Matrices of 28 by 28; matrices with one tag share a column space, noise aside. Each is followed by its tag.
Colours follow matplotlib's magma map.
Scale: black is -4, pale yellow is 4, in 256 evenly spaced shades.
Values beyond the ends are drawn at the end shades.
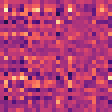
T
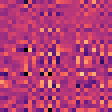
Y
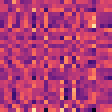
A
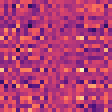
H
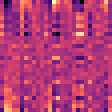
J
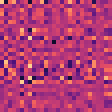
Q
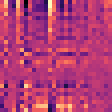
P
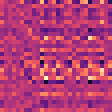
Q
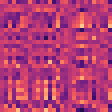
A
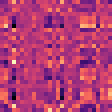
A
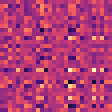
H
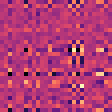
Y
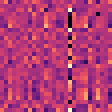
A
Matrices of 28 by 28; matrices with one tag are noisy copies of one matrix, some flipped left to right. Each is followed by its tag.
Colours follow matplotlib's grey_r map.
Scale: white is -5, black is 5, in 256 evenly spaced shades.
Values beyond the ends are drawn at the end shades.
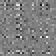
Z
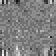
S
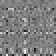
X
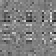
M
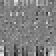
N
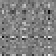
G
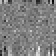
S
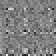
X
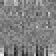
N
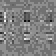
M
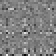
X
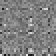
X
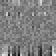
N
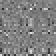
X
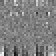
N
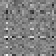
G
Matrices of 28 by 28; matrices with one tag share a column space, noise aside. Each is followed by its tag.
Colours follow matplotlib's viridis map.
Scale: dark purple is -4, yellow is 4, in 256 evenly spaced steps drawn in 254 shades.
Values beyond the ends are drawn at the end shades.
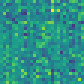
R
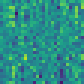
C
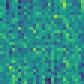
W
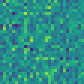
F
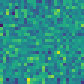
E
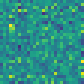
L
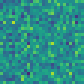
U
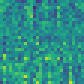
C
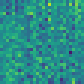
W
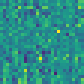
E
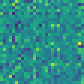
F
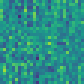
C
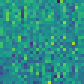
C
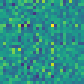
F
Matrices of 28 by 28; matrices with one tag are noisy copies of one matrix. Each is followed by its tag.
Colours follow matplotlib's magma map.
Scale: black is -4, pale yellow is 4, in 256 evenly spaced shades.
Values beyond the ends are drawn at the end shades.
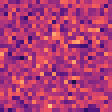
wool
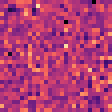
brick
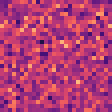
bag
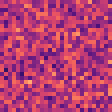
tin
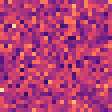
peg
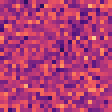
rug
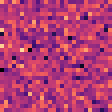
peg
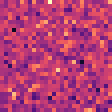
bag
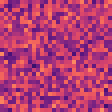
rug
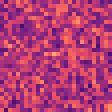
brick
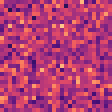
rug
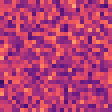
wool
